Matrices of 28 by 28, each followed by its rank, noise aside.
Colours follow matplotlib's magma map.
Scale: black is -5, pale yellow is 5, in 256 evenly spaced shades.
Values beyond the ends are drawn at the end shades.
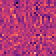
six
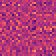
three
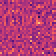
six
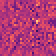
six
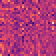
six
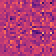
four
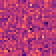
six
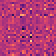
three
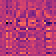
two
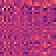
three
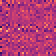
four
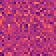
four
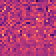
six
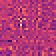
four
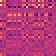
two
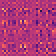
three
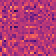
four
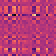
one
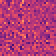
six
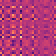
one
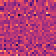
six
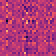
four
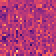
six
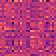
three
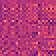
three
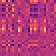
two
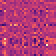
three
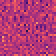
six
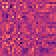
four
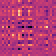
two
